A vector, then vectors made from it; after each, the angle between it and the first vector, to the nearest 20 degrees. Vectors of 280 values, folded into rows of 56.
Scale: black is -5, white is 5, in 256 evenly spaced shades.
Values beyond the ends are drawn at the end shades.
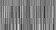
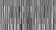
40 degrees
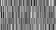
60 degrees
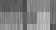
100 degrees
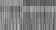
40 degrees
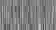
40 degrees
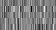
140 degrees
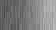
100 degrees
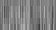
140 degrees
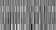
60 degrees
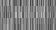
120 degrees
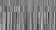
100 degrees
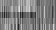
140 degrees
